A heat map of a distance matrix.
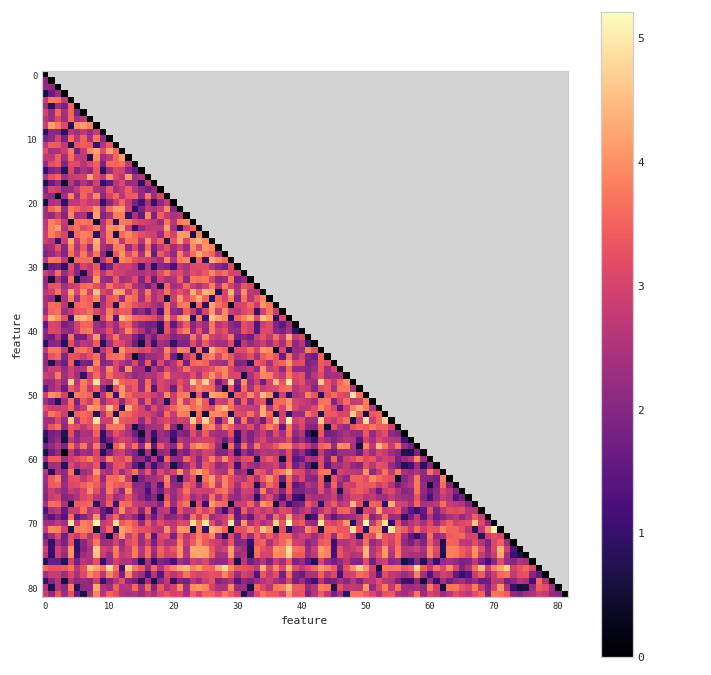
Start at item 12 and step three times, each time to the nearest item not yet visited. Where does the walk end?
78
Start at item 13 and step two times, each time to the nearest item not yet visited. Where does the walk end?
22
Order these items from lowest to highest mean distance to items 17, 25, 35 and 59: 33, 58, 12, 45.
45, 58, 33, 12
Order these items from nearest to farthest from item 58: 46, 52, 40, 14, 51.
51, 40, 14, 46, 52
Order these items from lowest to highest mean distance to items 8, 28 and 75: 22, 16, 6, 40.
40, 22, 6, 16
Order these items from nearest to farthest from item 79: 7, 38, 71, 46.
7, 46, 71, 38
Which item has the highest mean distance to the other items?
77
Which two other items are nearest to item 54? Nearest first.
48, 70
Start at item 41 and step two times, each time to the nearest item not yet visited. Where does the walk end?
56
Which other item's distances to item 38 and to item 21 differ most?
8
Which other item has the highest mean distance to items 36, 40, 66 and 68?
26
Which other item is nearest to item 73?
62
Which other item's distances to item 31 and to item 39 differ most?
6
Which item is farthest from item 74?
38
